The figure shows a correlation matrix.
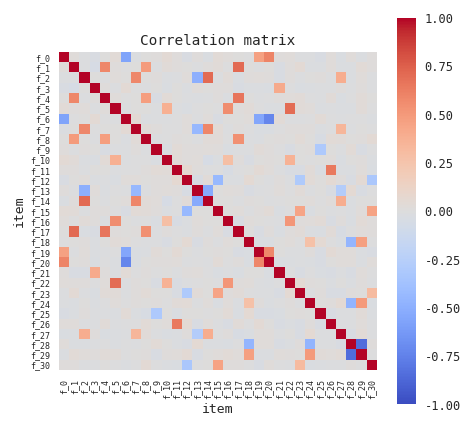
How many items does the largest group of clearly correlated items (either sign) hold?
5
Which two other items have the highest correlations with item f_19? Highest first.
f_20, f_0
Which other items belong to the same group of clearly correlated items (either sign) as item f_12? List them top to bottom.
f_15, f_23, f_30
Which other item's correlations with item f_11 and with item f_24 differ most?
f_26
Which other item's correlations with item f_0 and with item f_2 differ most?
f_14
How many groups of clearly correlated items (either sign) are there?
9
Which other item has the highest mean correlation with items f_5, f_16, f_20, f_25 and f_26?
f_22
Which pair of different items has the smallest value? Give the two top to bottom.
f_28, f_29
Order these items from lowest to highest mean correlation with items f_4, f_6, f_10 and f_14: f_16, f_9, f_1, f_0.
f_0, f_9, f_16, f_1
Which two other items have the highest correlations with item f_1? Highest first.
f_17, f_4
